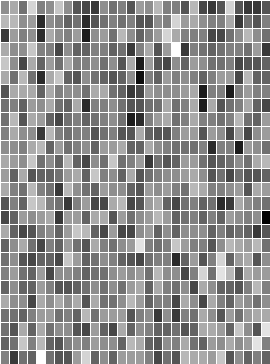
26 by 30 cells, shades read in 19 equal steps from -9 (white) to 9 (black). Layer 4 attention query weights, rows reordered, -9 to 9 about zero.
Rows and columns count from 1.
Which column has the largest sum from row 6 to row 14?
16
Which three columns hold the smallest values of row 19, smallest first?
25, 8, 28
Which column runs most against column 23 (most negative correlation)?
6
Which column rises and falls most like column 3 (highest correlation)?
11
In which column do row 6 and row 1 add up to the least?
7
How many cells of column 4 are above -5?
22
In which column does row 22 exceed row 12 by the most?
4
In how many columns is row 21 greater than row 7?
17
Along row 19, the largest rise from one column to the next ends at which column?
26
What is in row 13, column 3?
-3
